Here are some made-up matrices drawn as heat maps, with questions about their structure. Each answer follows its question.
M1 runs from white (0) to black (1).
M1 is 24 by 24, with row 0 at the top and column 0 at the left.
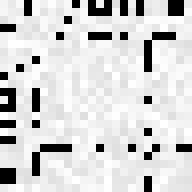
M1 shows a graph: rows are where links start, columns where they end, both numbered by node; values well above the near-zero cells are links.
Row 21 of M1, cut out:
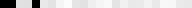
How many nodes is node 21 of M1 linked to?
3
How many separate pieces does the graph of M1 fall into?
3
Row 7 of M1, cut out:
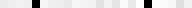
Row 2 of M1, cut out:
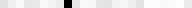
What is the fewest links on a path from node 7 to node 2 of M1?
3
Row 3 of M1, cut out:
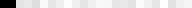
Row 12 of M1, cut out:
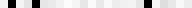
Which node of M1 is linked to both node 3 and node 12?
node 1
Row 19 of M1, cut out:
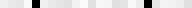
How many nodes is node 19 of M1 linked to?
2
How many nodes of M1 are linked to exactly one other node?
7
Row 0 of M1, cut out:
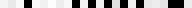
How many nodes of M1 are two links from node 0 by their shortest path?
3
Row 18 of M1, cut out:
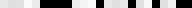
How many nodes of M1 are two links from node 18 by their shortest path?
4
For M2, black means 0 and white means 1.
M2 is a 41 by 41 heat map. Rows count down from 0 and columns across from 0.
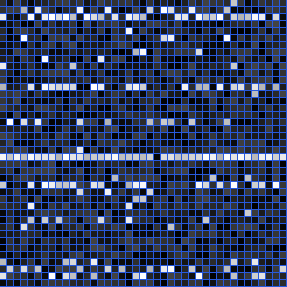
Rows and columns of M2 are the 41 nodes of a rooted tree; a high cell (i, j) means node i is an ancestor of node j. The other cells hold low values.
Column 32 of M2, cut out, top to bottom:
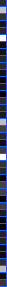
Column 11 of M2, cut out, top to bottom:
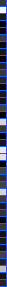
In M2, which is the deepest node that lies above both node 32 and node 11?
1
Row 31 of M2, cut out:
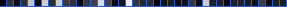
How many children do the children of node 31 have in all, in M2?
3
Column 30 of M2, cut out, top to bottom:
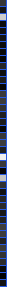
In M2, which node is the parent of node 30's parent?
2
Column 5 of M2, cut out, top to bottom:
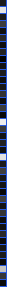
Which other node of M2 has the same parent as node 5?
27
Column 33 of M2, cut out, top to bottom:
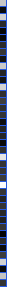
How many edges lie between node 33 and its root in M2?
8
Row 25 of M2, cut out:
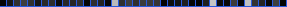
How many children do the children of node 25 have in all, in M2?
1
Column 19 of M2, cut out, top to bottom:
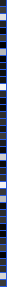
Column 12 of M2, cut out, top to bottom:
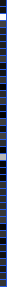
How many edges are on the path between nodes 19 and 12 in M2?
5
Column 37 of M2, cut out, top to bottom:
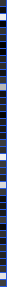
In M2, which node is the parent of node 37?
39
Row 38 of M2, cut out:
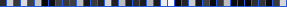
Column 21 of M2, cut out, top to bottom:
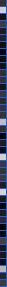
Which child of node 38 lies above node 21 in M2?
17
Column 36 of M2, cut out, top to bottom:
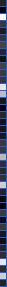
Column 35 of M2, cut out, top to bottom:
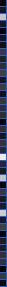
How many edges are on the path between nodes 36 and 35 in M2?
9
